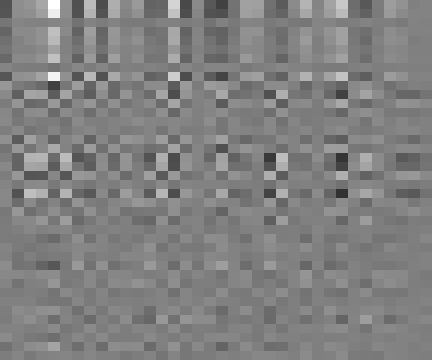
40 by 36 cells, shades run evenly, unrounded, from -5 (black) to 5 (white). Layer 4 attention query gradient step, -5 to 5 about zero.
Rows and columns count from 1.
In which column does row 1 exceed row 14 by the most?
5
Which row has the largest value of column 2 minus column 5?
10
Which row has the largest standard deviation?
1
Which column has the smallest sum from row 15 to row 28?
29
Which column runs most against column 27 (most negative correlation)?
20
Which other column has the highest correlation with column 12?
33
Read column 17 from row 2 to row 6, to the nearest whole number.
0 0 0 0 0
